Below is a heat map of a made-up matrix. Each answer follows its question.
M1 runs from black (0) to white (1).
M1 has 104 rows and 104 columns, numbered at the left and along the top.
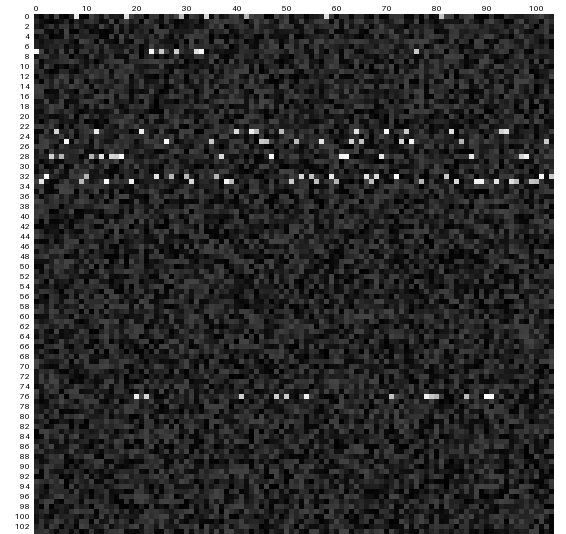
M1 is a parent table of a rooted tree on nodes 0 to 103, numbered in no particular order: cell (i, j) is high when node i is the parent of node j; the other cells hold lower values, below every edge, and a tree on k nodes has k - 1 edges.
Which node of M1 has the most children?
33
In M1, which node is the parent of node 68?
32
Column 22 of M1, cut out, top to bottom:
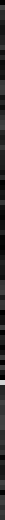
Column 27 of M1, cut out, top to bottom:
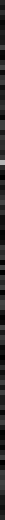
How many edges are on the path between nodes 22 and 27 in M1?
4
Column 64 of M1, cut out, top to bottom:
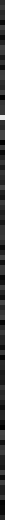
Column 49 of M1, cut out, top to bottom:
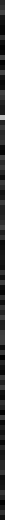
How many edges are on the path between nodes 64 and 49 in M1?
2
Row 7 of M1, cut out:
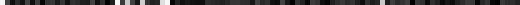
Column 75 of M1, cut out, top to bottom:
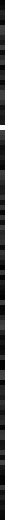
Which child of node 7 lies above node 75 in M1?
25
